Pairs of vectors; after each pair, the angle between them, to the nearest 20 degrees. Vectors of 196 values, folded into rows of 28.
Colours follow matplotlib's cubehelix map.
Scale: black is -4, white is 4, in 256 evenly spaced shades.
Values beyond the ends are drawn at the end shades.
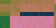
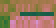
20 degrees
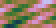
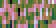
60 degrees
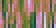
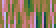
160 degrees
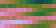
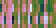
80 degrees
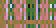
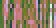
60 degrees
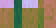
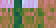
20 degrees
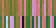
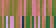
20 degrees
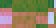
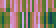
120 degrees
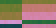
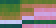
20 degrees
